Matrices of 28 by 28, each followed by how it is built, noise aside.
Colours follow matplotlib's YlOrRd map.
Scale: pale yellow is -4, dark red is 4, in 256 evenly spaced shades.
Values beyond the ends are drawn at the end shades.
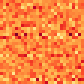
uneven rows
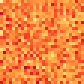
noise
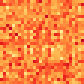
blocks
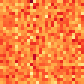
uneven columns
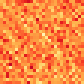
Toeplitz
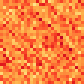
Toeplitz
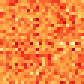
low rank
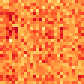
blocks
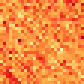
Toeplitz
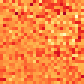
upper triangular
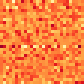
uneven rows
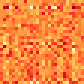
low rank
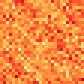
Toeplitz
